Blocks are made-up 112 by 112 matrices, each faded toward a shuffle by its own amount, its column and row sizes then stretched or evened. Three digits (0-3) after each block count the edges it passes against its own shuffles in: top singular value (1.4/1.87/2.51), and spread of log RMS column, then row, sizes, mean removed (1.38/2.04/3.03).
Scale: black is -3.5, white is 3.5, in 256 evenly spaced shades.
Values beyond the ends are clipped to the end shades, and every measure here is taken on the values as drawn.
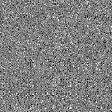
2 1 1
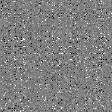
2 2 2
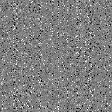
2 2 0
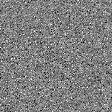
1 0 1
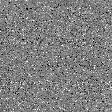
1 0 1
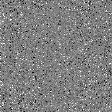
0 2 0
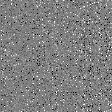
0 2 1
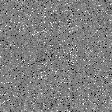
1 1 1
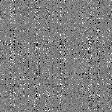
0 3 2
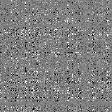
0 3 3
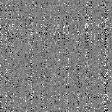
1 3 2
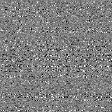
1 1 3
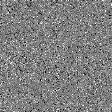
0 1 1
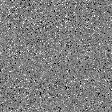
0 1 1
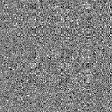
3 2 1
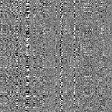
3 3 2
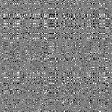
3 2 3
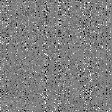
2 3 1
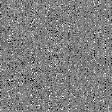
0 3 0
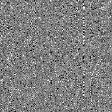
2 2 0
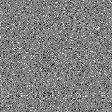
2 0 1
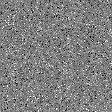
0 1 0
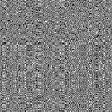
3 2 0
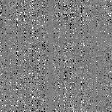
0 3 2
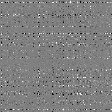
2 2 3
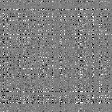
2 3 3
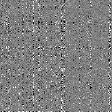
2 3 2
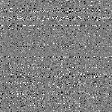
2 2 3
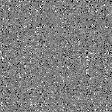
1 2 2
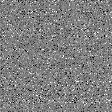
0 0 2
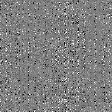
0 3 2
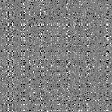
3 3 2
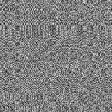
3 1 1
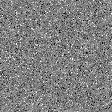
1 0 0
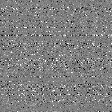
2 0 3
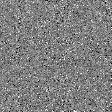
0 1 1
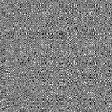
3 2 1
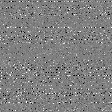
1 0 3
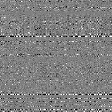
3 1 3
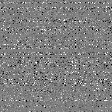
1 1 3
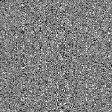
2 2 0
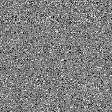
0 0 2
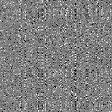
3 2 0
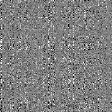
2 3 2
